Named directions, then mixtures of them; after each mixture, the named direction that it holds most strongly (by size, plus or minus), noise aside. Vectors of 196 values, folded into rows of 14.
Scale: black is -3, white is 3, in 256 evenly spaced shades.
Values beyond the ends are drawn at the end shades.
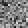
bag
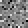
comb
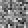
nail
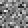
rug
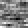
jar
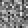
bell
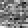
jar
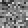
bag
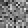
bag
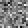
bag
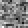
jar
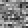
jar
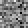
rug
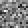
rug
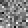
bag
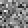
rug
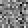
nail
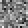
nail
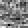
jar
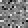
comb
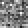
bell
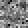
comb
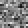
rug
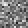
bag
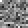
comb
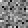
comb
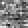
jar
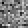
bell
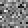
rug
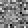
nail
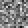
bell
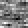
jar
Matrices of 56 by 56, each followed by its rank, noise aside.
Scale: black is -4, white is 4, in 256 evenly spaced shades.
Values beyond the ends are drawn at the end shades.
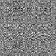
eight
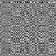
three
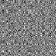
six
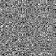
eight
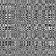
three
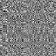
six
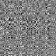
six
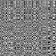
four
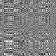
three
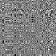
six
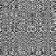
four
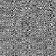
eight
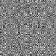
eight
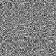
eight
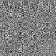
eight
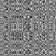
three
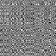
four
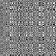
three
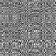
four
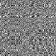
six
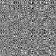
six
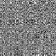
six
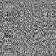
six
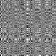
three
